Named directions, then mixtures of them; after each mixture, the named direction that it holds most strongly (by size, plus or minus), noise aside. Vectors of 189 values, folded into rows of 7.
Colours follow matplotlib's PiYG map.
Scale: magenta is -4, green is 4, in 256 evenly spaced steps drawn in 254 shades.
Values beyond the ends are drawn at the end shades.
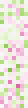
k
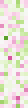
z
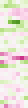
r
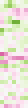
r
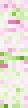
r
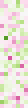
z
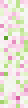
z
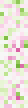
k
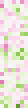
k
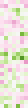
r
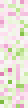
k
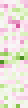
r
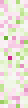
z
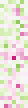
k
